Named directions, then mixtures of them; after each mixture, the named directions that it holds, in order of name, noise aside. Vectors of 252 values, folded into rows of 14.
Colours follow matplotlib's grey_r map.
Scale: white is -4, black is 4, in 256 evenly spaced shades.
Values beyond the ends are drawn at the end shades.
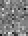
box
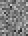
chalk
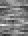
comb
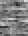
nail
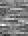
comb, nail.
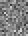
chalk.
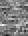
chalk, comb.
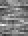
comb.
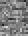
chalk, nail.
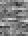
nail.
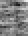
comb, nail.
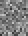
box, chalk.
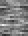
comb.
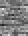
box, comb.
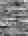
nail.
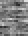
nail.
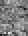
box, comb.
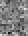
box, comb.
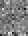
box.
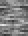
comb.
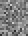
box, chalk.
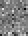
box.
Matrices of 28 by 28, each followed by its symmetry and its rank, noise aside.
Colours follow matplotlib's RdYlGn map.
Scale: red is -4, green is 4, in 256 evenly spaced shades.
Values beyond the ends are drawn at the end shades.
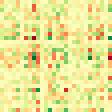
no symmetry, rank three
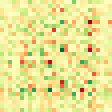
antisymmetric, rank four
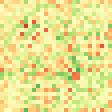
symmetric, rank five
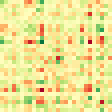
symmetric, rank three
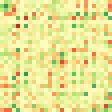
symmetric, rank four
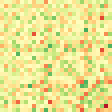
symmetric, rank five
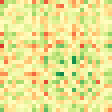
symmetric, rank three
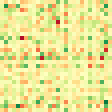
no symmetry, rank five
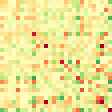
symmetric, rank four
